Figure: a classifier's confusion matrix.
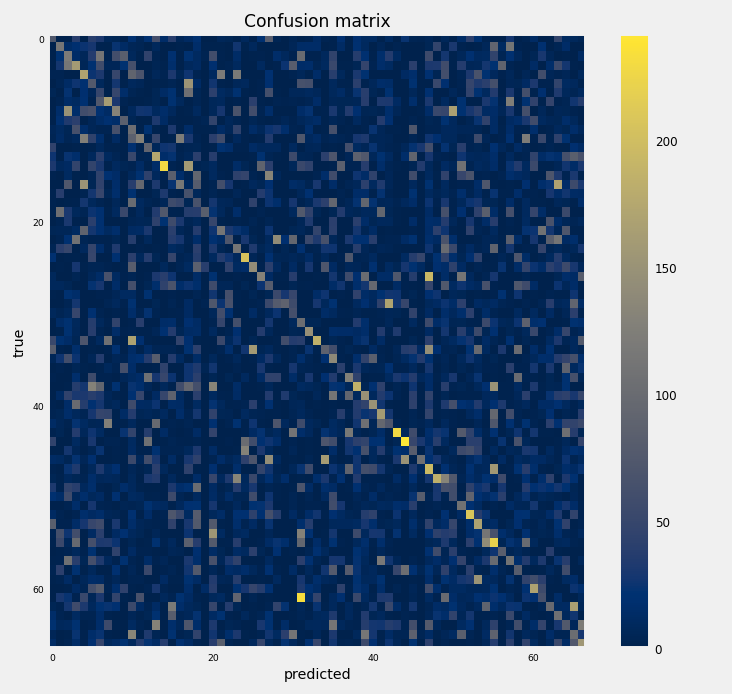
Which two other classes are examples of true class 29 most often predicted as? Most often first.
42, 65
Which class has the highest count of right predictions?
44
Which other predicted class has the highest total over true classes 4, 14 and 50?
17
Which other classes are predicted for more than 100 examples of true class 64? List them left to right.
13, 35, 66
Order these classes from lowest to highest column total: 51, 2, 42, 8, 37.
42, 37, 8, 51, 2
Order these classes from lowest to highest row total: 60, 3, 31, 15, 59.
59, 31, 60, 15, 3
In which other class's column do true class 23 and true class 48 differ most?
55
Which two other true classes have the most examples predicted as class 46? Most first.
50, 24
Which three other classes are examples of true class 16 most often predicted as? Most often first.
63, 4, 11
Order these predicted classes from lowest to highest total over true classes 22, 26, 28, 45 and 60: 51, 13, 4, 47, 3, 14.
4, 14, 13, 3, 51, 47
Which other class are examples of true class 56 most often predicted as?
48
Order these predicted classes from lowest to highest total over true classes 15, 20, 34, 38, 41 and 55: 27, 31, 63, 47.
63, 31, 27, 47
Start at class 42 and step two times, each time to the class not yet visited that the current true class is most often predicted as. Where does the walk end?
57
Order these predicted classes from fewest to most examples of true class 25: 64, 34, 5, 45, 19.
5, 45, 19, 64, 34
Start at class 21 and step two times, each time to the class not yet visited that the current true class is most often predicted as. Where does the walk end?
31
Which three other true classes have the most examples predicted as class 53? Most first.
59, 34, 4
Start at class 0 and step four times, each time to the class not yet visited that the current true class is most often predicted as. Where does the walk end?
2
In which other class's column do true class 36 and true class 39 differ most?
35
